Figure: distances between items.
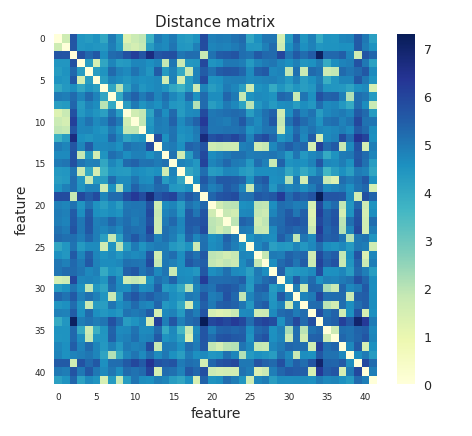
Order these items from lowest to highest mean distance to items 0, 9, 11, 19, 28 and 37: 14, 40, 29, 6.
29, 6, 40, 14
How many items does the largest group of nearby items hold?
10
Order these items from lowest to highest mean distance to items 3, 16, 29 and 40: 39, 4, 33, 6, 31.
33, 6, 4, 31, 39
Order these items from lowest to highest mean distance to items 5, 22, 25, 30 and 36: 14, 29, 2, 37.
14, 37, 29, 2
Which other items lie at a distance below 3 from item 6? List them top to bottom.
8, 18, 25, 41
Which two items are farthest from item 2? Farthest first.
34, 12
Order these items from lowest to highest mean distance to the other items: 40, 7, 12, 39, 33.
33, 40, 7, 12, 39
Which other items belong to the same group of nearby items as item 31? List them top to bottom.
7, 24, 38
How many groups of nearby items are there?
9
